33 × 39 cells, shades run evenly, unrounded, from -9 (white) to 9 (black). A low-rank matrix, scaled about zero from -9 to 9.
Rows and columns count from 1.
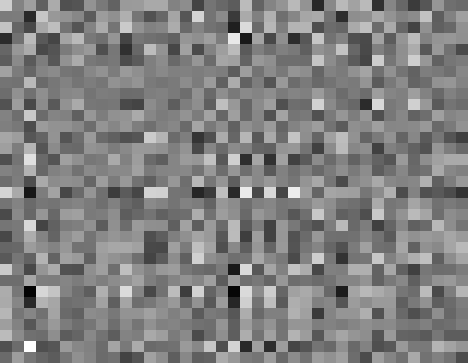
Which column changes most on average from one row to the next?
3
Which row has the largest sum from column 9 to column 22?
18
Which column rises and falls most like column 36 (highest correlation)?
17
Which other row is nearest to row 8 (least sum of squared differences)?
26
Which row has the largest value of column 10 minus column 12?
1
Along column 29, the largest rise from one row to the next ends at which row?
2
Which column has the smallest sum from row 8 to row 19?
13
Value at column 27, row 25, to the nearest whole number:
4
